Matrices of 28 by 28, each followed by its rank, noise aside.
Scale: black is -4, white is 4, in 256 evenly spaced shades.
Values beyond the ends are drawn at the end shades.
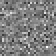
six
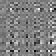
two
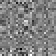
four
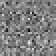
six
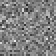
six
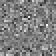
eight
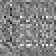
four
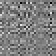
three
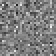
eight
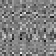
three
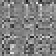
three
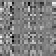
three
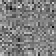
six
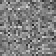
eight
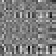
three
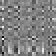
two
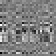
two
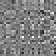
three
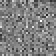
eight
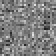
six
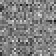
six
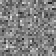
eight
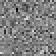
eight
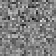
six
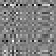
two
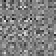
four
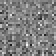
six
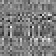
three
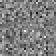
six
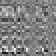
three
